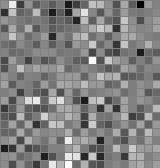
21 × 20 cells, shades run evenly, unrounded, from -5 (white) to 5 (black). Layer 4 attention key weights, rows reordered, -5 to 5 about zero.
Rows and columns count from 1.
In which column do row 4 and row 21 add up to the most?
5
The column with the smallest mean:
12
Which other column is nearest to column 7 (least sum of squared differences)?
8
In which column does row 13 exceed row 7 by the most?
11
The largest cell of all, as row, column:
1, 18
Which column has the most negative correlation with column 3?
2
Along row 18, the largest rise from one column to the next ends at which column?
13
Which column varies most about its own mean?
9
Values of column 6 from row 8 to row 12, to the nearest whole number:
2 -1 1 -1 2
